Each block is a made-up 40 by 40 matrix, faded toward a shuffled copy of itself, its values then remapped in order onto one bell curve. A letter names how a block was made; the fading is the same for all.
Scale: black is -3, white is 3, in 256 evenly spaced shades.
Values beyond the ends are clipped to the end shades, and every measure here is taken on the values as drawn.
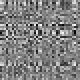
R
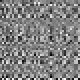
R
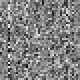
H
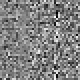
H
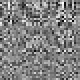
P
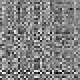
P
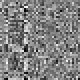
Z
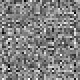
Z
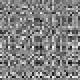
P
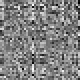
Z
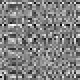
R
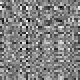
P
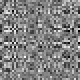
P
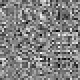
Z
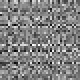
R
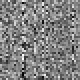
H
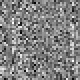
H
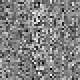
H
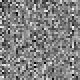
H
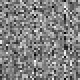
H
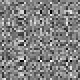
P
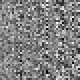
H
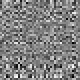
P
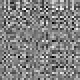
P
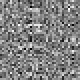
Z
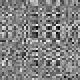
R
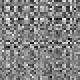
R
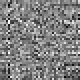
Z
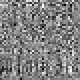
Z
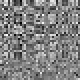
R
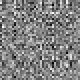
Z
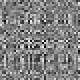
R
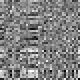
R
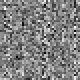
H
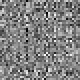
Z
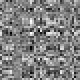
P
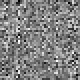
H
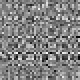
R
